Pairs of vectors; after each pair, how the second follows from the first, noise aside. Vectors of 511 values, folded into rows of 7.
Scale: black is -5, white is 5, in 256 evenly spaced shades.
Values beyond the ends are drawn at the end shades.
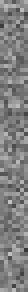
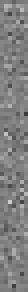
partly zeroed.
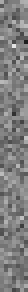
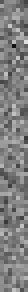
negated.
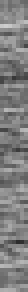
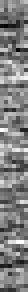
negated, scaled up.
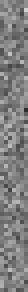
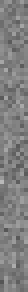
reversed, negated, shrunk.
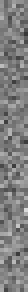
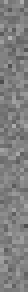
reversed, negated, shrunk.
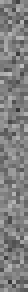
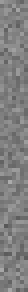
reversed, negated, shrunk.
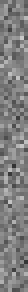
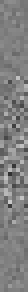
partly zeroed.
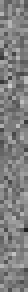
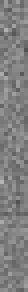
wrapped around, negated, shrunk.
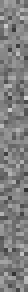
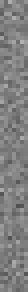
reversed, negated, shrunk.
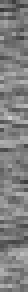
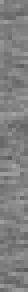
wrapped around, negated, shrunk.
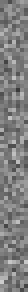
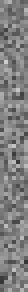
negated.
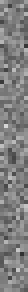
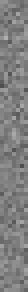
reversed, negated, shrunk.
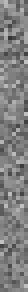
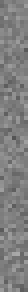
reversed, negated, shrunk.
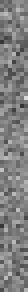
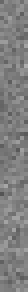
reversed, negated, shrunk.
